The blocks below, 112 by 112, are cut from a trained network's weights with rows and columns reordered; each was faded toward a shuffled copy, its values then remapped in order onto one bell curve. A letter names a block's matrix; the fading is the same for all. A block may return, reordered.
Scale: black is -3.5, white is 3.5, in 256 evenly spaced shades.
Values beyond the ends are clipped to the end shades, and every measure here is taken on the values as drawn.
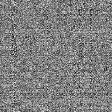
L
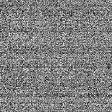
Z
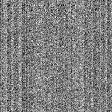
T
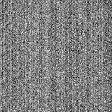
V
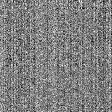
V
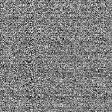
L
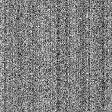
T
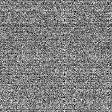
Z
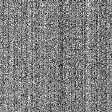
V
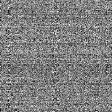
Z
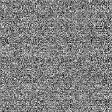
L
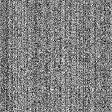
V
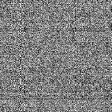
L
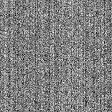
T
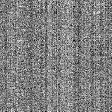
V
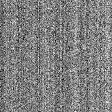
T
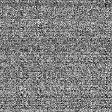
Z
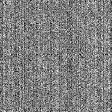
V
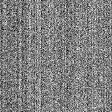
T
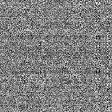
L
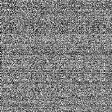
Z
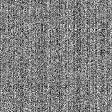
T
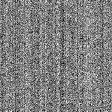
T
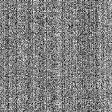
V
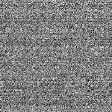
Z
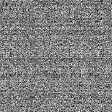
Z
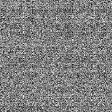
L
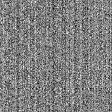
V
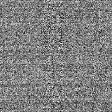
L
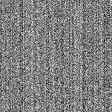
T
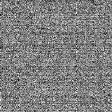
Z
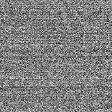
Z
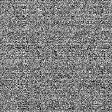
Z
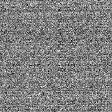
Z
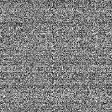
Z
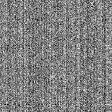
V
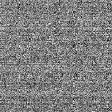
Z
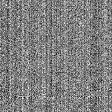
V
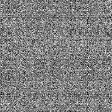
L
